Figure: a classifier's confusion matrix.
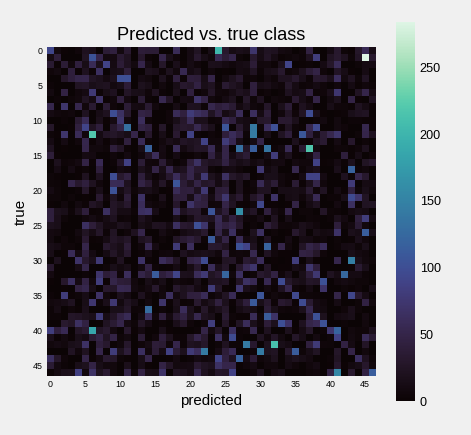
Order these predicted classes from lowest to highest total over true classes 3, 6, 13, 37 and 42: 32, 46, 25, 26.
46, 26, 25, 32
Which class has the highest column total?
25
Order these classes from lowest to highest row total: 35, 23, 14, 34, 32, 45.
45, 34, 35, 23, 14, 32
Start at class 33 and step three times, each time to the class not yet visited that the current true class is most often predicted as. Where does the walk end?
27
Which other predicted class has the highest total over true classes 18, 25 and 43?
22
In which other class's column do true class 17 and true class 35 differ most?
2
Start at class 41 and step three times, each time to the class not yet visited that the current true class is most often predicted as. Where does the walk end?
24
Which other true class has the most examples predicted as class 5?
11
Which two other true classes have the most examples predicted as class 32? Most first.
42, 11
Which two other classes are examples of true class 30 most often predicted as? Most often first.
43, 22
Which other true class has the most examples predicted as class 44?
21
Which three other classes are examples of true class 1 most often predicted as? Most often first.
45, 6, 38
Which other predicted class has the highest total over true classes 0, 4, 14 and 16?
37
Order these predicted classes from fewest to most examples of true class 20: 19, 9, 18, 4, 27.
4, 27, 19, 18, 9
